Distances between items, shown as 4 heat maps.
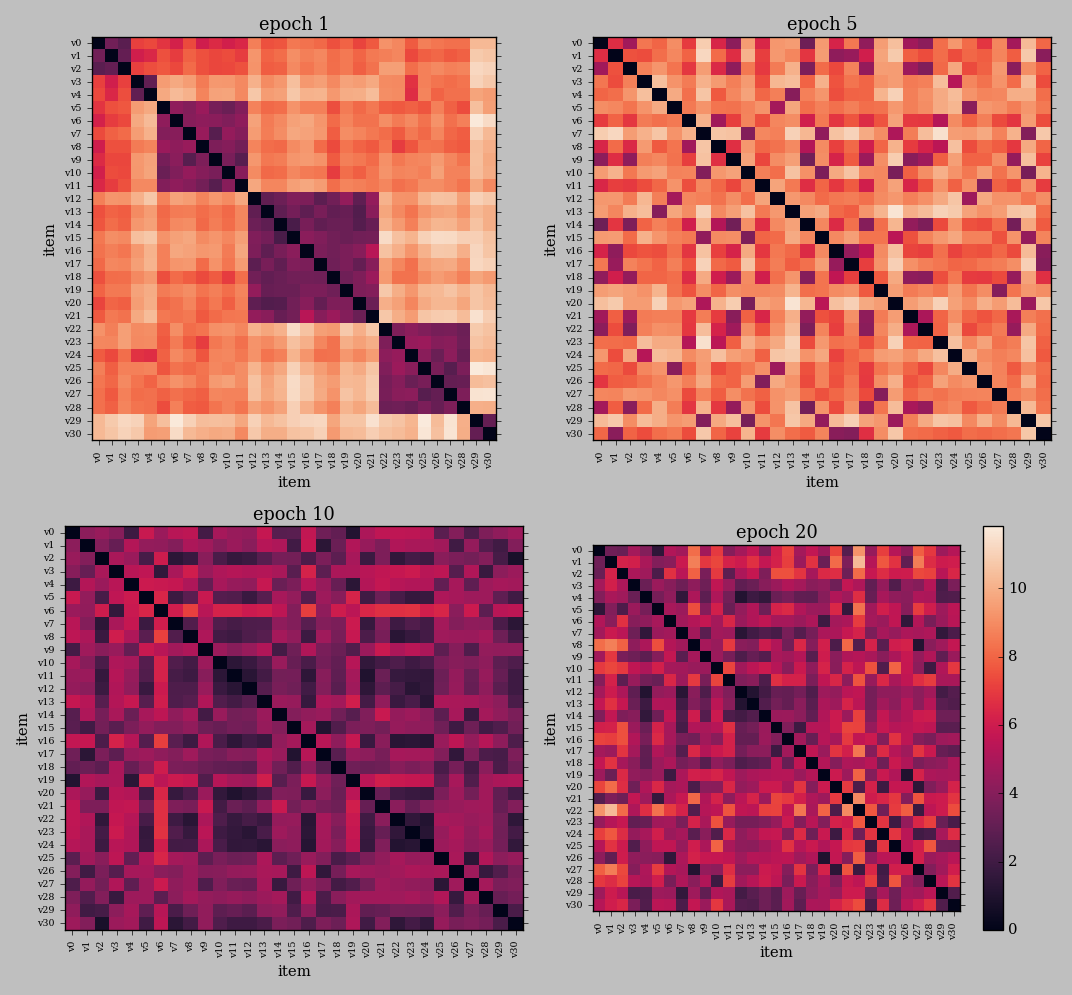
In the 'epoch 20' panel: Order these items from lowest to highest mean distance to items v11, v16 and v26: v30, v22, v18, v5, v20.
v18, v5, v30, v20, v22
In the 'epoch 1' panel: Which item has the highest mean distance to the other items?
v29
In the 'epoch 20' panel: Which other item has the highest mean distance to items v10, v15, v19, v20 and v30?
v2
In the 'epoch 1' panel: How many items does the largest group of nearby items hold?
10
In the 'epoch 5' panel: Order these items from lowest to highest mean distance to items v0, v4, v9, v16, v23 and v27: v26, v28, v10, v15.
v28, v26, v15, v10
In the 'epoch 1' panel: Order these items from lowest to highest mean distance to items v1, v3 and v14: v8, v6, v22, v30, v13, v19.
v13, v19, v8, v6, v22, v30
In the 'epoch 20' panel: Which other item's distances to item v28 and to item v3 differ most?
v25
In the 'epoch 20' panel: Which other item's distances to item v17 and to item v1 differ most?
v15
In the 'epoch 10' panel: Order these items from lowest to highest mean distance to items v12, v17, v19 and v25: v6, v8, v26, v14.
v14, v26, v8, v6
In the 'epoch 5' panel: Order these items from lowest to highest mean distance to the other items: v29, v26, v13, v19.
v26, v19, v29, v13
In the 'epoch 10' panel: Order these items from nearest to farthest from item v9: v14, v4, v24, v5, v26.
v14, v4, v26, v24, v5
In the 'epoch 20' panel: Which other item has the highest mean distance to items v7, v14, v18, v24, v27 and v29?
v1
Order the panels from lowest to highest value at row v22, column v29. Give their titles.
epoch 10, epoch 20, epoch 5, epoch 1
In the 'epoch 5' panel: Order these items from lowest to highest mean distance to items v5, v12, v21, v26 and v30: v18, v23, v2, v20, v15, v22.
v18, v2, v22, v15, v23, v20
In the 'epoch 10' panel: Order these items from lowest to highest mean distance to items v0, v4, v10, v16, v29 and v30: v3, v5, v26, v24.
v24, v5, v26, v3
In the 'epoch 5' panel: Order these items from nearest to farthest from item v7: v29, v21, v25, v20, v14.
v29, v20, v21, v25, v14
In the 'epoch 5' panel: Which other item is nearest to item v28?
v14
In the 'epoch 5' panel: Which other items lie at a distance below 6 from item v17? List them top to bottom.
v1, v16, v30
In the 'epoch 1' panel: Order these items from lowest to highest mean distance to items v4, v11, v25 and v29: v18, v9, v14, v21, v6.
v9, v6, v18, v14, v21
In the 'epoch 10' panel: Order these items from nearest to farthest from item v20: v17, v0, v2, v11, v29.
v11, v2, v29, v17, v0
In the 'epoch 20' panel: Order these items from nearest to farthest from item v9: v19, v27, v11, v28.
v11, v27, v28, v19
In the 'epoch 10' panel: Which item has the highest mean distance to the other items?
v6
